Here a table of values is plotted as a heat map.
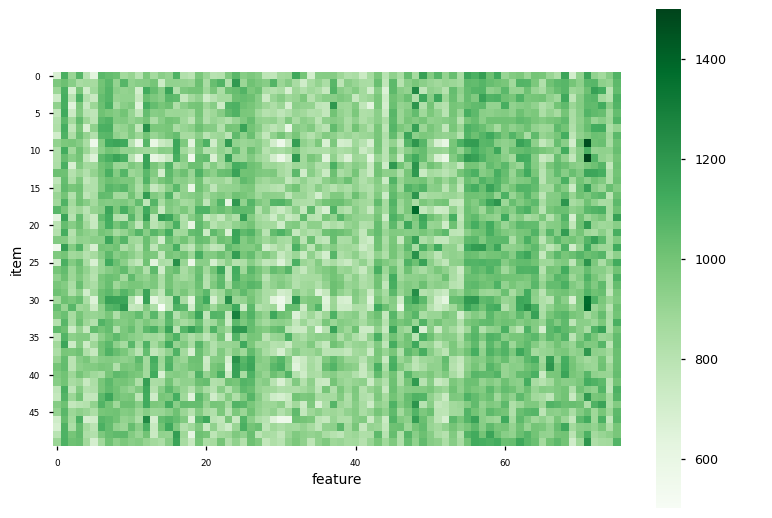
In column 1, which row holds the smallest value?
31
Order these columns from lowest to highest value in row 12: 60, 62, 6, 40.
62, 40, 6, 60
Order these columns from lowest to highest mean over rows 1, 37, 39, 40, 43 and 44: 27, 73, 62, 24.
27, 73, 62, 24
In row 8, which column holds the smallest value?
0
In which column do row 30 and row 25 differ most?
23
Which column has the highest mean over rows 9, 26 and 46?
71
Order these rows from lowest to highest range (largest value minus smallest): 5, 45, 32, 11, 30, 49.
45, 5, 49, 32, 30, 11
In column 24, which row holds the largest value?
32
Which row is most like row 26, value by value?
40
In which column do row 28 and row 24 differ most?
48
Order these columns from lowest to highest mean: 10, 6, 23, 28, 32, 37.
28, 23, 32, 10, 37, 6
